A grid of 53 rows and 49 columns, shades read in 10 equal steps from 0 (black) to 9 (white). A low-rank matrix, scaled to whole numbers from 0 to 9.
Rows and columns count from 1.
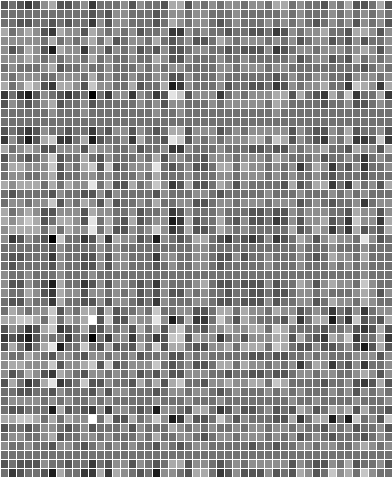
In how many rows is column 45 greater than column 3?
16
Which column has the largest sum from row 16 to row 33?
12
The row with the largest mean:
36
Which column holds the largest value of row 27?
46
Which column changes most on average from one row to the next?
7
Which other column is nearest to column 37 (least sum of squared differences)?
24
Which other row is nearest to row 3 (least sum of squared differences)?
44
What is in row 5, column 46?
3
